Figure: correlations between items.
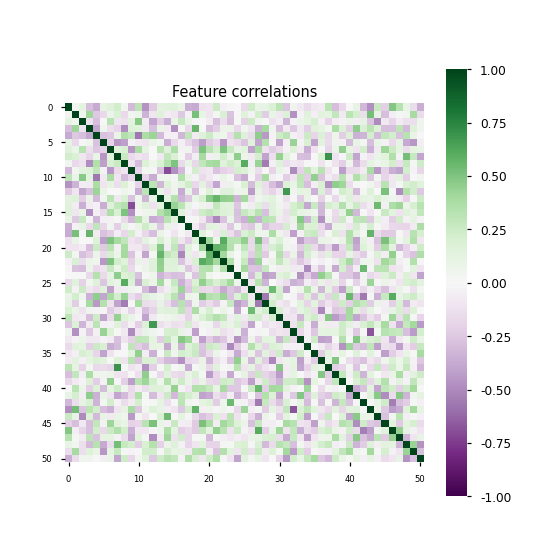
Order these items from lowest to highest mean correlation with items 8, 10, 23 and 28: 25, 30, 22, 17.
17, 30, 25, 22
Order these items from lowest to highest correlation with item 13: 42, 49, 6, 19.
49, 42, 19, 6
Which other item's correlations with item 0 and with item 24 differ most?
4
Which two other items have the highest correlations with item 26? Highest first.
29, 16
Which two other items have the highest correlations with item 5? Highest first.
32, 28
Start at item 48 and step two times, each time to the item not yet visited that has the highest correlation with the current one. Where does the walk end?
37
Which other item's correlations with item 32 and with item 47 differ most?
41
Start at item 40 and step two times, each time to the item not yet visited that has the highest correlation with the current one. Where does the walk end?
46
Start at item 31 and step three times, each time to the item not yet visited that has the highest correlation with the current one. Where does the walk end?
19
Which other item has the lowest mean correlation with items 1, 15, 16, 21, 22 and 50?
9
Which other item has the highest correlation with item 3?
18
